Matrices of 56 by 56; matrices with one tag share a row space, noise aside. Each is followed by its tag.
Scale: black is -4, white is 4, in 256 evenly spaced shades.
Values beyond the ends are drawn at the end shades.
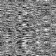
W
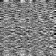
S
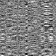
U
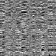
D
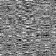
W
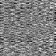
S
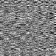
S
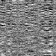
U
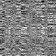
D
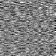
S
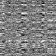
D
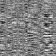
U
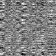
D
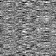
W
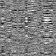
U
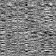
U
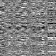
D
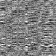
U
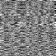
S
